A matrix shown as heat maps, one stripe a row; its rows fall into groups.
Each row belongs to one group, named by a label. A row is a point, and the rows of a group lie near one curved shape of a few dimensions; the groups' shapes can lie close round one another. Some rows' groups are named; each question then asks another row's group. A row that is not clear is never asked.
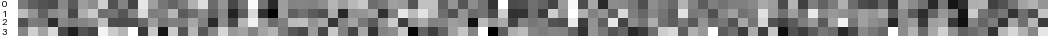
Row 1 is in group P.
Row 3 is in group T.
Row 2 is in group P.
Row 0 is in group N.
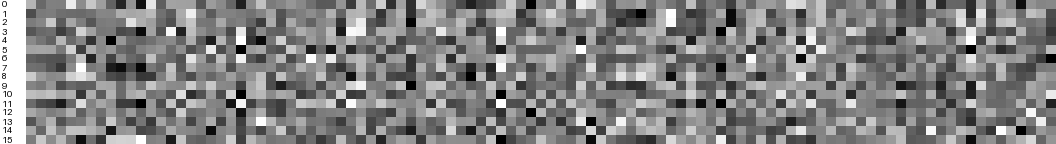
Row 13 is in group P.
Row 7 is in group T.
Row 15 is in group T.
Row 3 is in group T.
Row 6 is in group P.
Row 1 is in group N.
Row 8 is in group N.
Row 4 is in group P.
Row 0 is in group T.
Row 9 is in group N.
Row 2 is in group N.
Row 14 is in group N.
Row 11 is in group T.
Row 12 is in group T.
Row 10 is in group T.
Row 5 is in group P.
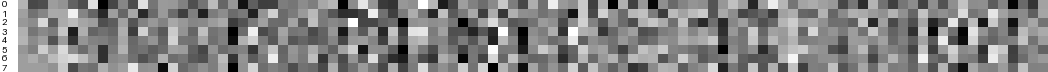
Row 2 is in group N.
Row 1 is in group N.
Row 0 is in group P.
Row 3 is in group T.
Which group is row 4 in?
T
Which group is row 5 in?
N
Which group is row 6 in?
N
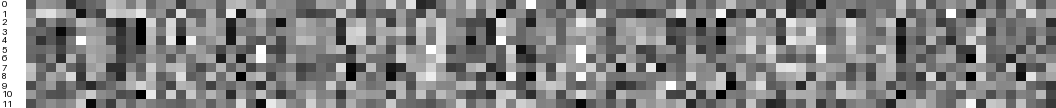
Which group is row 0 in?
T
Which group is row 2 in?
T
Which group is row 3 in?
T
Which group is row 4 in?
T
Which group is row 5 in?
P
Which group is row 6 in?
P
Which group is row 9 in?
N
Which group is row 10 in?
T
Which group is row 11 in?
P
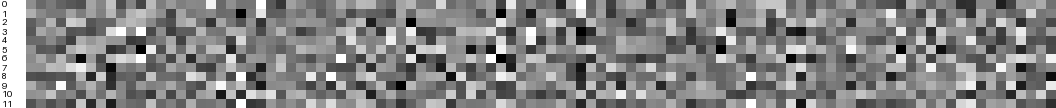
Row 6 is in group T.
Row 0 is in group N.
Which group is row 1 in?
T
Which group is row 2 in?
N
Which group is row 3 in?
T
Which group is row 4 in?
T
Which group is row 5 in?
T
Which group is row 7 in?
N
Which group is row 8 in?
P
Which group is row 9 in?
P
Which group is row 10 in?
P
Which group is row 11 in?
P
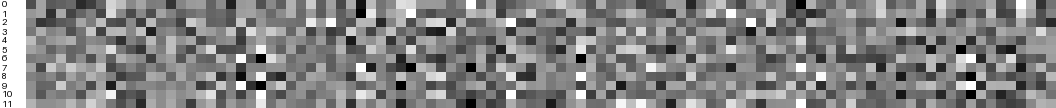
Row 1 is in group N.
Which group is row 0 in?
N
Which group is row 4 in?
T
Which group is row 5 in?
N
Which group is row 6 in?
P
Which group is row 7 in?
N
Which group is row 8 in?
P
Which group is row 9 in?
P
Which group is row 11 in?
N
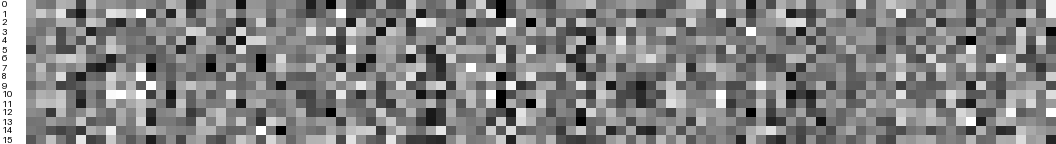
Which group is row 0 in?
P
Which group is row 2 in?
T
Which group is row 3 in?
P
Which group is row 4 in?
P
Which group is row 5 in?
T
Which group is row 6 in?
N
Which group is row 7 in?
N
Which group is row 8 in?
T
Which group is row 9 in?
N
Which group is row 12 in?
P
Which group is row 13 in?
P
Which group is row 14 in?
N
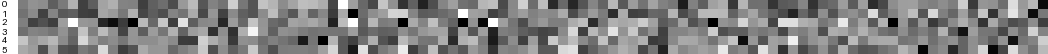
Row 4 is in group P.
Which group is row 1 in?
N
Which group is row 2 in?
T
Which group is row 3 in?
P
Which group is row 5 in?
N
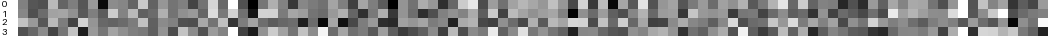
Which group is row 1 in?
P
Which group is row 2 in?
P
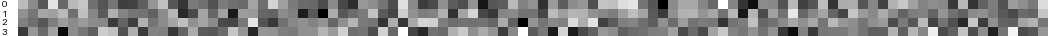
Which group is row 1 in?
P
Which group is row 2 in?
T
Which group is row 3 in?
T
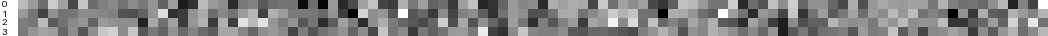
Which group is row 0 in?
P
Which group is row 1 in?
N
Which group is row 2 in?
P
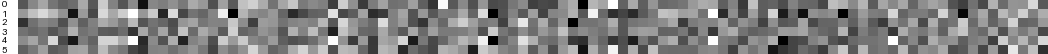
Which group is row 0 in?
P
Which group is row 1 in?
T
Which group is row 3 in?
T
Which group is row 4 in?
T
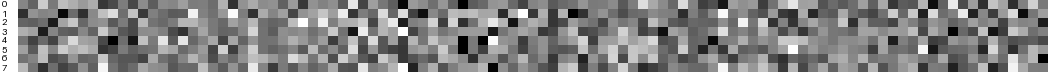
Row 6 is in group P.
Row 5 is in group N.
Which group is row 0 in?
N
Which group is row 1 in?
T
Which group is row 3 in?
N
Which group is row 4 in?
T
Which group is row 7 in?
N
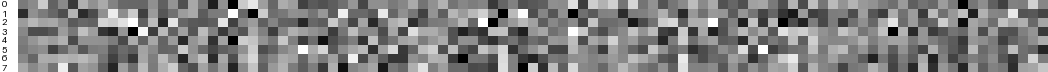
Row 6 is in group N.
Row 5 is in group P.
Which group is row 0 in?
P
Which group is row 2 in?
T
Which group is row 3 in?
T
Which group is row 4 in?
P
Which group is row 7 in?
T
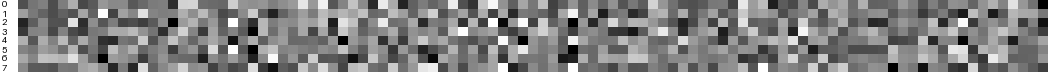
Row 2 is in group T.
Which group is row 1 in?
N
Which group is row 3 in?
N
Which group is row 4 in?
T
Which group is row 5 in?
P
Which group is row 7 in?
P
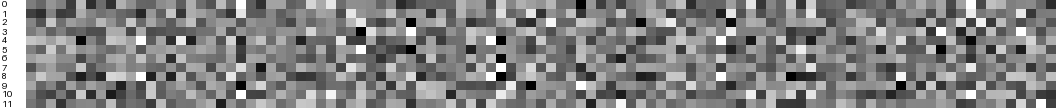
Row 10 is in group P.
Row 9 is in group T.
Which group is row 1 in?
T
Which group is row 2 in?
N
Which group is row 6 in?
T
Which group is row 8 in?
T
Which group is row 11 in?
P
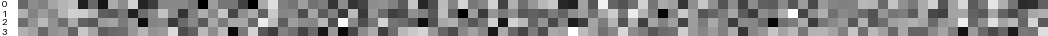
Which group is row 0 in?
N
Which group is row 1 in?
N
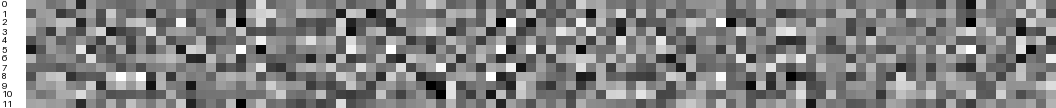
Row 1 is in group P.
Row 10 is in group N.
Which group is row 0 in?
T
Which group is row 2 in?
T
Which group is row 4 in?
P
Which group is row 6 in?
P
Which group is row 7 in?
P
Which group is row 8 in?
T
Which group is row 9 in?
P
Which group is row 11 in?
T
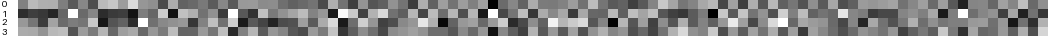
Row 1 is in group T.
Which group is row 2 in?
P
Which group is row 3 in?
T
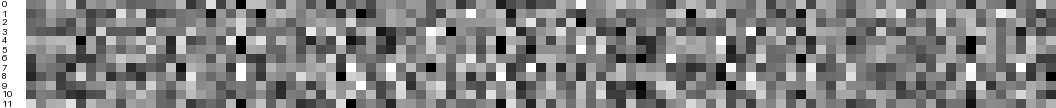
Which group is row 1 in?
N
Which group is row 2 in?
T
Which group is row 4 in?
T
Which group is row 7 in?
T
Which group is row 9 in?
N
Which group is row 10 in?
N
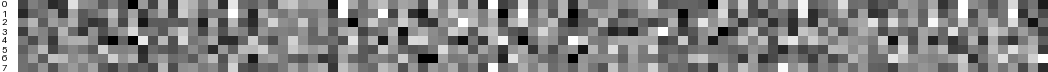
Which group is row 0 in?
T
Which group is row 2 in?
N
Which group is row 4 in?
T
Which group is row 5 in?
P
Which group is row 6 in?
P
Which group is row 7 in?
T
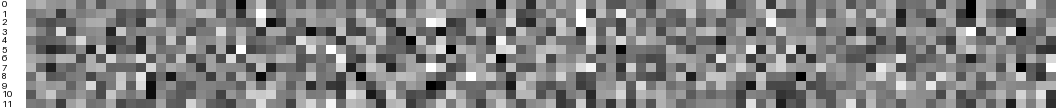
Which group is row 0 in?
T
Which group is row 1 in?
P
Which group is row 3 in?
P
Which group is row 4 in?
T
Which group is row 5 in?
P
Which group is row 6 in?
T
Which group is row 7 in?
P
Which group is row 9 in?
P
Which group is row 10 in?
P
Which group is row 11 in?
P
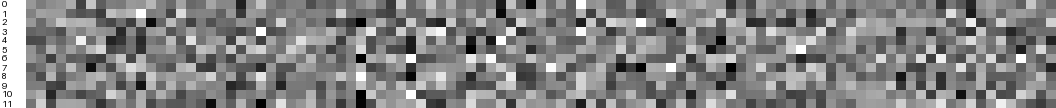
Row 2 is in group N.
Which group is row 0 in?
T
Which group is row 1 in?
T
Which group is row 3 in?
P
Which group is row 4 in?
T
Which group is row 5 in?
N
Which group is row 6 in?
N
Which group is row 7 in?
N
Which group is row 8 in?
N
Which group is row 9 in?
T
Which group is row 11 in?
N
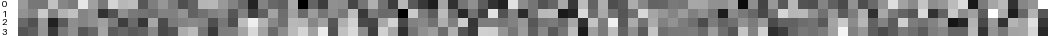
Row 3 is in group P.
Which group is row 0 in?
P
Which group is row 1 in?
N
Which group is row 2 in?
P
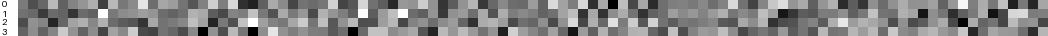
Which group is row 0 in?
P
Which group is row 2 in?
P
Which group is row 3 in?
N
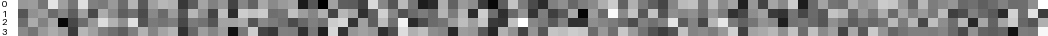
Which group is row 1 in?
P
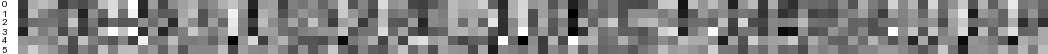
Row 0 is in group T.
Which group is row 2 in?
T
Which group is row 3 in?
T
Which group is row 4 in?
T
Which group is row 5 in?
T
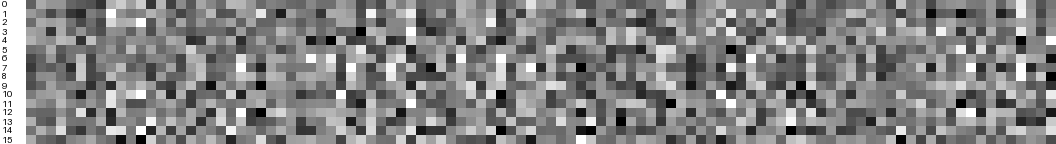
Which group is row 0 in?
T
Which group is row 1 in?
N
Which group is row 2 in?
T
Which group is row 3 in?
N
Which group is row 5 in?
N
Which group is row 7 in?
T
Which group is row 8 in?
P
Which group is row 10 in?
T
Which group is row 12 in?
P
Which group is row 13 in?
P
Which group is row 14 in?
T
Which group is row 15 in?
T
